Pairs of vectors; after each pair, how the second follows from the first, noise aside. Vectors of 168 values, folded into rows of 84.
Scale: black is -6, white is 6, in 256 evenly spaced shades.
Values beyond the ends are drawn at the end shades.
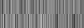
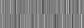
reversed, negated, partly zeroed.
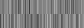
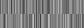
wrapped around.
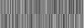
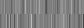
negated, partly zeroed.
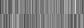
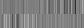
negated, partly zeroed.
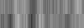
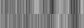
wrapped around.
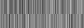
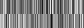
wrapped around, negated, scaled up.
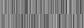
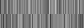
shuffled.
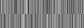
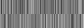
wrapped around.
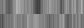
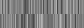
shuffled.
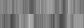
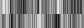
wrapped around, negated, scaled up.
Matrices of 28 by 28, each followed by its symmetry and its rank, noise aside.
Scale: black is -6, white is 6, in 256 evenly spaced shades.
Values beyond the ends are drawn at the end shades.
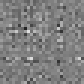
no symmetry, rank six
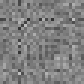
symmetric, rank four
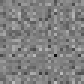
no symmetry, rank three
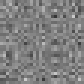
no symmetry, rank three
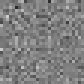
antisymmetric, rank six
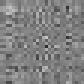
no symmetry, rank four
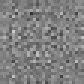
antisymmetric, rank four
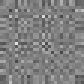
symmetric, rank three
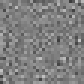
antisymmetric, rank six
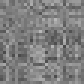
antisymmetric, rank four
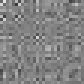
symmetric, rank three
